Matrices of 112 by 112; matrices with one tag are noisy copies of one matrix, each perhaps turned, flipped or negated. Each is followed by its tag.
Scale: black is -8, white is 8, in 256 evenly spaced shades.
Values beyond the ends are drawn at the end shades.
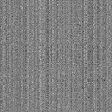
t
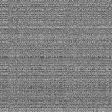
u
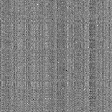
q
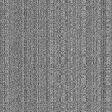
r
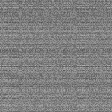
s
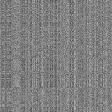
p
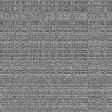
p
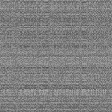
q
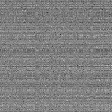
s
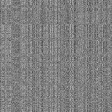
p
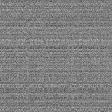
t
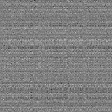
t
